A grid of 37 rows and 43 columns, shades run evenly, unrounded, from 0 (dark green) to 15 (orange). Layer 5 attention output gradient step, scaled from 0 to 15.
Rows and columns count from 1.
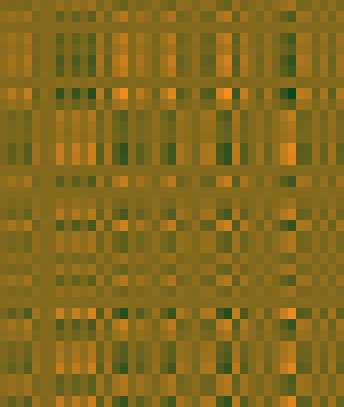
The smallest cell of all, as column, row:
37, 9
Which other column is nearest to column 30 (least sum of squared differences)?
10
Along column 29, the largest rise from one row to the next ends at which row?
30
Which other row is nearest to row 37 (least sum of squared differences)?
15
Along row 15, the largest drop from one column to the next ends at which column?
38
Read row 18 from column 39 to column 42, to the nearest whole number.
8 8 8 8
